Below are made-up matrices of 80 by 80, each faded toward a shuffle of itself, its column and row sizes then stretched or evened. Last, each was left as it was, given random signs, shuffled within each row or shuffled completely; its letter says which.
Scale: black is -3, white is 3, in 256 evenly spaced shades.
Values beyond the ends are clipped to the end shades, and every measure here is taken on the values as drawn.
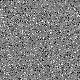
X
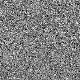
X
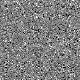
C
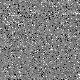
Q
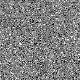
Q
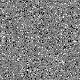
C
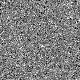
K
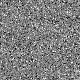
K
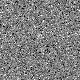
K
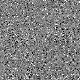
C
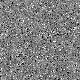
X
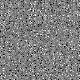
C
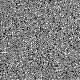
K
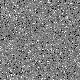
K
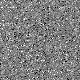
X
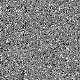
Q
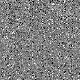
C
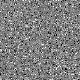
C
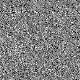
Q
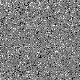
C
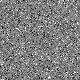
K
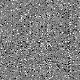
C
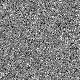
K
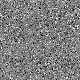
K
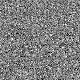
X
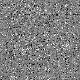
Q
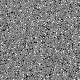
K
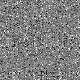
C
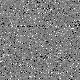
X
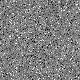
K
